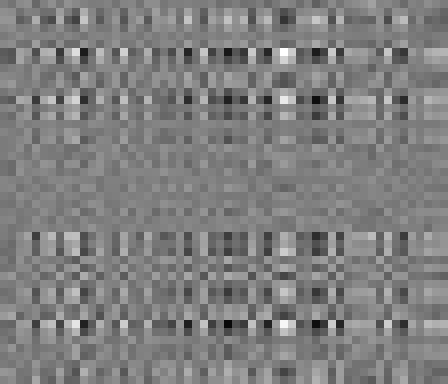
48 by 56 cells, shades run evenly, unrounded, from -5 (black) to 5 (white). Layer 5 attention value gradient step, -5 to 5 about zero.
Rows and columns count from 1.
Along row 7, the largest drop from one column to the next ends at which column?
11
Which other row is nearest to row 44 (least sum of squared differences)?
14
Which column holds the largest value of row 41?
36
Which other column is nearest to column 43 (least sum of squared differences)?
41
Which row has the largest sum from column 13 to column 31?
3
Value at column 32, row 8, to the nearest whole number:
2
